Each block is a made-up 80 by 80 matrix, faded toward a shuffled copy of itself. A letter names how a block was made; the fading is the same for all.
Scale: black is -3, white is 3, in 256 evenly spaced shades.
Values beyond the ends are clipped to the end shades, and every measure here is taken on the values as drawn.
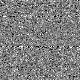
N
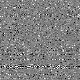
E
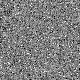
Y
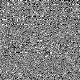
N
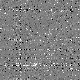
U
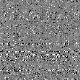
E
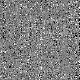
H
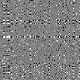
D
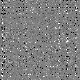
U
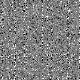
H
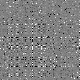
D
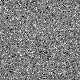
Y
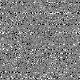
E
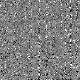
H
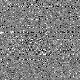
E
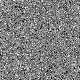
Y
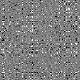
D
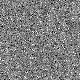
Y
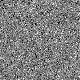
Y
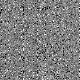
H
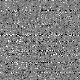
E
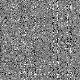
H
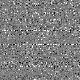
E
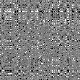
D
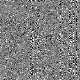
H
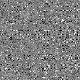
E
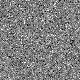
Y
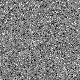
Y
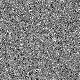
Y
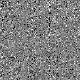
H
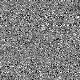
N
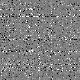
U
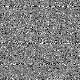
N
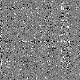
U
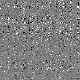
U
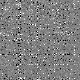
U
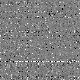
U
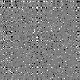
D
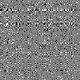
D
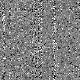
H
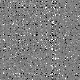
U
